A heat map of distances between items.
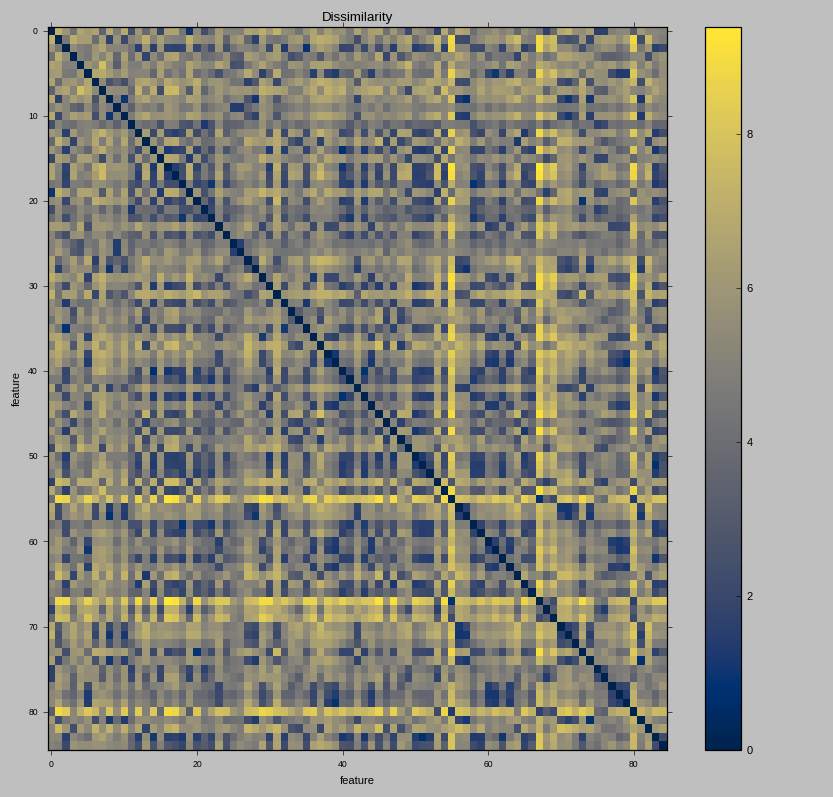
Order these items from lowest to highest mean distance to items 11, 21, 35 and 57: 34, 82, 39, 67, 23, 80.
34, 39, 23, 82, 80, 67
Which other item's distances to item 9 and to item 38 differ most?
26
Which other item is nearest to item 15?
19
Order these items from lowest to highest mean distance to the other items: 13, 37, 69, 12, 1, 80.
12, 13, 1, 37, 69, 80
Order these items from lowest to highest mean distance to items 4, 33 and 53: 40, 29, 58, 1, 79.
58, 79, 40, 29, 1
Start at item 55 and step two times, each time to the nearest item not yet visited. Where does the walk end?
80
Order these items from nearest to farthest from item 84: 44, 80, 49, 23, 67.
49, 44, 23, 80, 67
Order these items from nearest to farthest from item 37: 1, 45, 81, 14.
81, 14, 1, 45
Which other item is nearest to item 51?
83
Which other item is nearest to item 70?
56
